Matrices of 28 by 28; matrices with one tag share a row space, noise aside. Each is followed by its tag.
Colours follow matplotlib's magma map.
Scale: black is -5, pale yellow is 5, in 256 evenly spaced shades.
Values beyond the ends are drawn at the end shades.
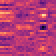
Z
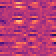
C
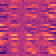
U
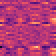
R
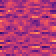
R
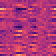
C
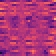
U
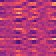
C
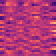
R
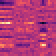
Z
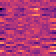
R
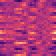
C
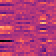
Z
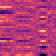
Z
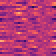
C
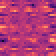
U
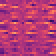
U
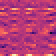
U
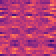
U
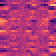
U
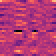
C
